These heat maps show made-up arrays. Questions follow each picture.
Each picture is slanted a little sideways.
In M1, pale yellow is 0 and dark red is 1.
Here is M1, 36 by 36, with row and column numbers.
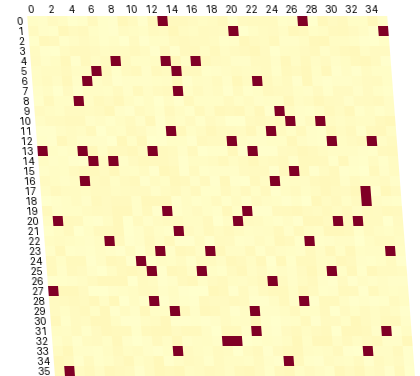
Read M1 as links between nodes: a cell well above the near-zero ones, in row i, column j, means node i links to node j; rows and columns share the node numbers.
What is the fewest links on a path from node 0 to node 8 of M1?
3
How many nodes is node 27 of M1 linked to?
1
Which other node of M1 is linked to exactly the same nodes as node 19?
node 29
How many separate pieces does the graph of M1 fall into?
9
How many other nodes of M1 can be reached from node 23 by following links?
9
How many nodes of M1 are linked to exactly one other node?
12
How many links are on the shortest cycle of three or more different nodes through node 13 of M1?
5
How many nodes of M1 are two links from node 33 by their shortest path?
3
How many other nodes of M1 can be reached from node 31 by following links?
7
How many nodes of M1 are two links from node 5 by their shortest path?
2
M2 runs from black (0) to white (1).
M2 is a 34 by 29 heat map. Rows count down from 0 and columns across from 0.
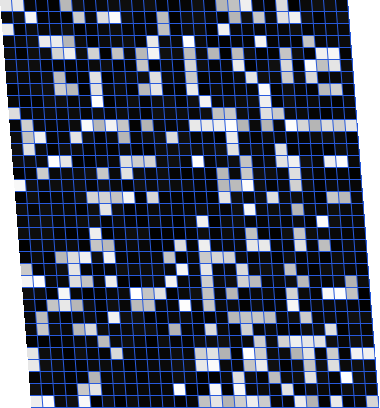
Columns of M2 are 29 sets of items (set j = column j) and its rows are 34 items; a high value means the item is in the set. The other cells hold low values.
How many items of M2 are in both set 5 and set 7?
4
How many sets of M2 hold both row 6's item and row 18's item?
2
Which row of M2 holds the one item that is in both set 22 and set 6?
28
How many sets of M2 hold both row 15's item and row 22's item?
2
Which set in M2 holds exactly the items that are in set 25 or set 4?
15
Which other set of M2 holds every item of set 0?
18
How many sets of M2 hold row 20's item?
8
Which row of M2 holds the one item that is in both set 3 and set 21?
3
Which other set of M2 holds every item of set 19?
23
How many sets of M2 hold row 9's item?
5
